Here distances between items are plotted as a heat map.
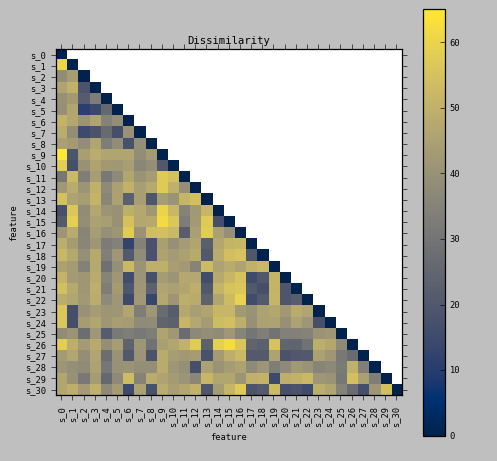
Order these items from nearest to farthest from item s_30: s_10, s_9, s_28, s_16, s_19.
s_28, s_10, s_9, s_19, s_16
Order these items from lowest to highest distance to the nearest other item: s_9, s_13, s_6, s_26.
s_6, s_13, s_9, s_26
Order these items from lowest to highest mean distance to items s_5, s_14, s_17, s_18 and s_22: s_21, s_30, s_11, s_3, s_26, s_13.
s_30, s_21, s_13, s_26, s_3, s_11
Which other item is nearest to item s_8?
s_22
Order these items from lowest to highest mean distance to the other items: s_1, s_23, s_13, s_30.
s_30, s_13, s_23, s_1
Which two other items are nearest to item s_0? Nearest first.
s_14, s_15
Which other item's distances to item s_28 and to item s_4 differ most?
s_12
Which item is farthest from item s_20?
s_16
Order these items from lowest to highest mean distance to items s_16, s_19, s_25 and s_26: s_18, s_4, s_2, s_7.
s_4, s_2, s_7, s_18
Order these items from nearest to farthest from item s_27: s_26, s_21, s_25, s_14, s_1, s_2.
s_21, s_26, s_25, s_2, s_14, s_1
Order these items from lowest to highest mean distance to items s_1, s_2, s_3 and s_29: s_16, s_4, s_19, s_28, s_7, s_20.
s_7, s_4, s_19, s_28, s_16, s_20
